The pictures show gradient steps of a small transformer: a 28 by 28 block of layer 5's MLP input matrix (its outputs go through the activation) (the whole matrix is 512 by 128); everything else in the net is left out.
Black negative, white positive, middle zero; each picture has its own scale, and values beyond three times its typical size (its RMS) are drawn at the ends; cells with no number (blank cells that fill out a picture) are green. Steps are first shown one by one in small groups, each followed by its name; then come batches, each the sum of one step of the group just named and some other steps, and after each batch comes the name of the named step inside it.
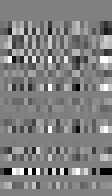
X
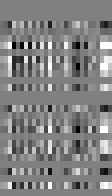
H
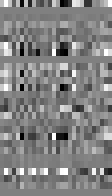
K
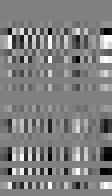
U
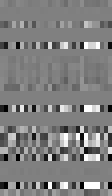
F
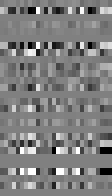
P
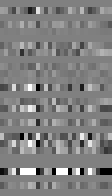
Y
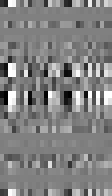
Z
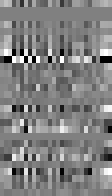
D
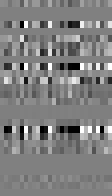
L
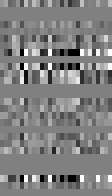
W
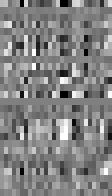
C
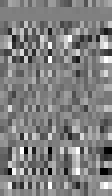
U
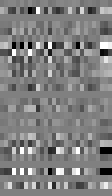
P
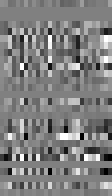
U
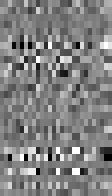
P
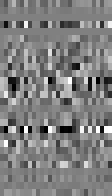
L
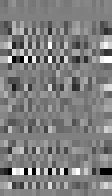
X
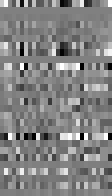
K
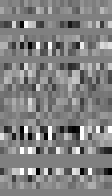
L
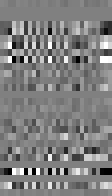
X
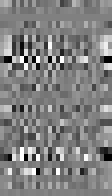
D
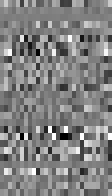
K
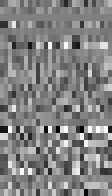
H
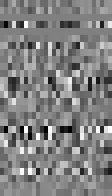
L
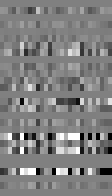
Y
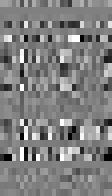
L
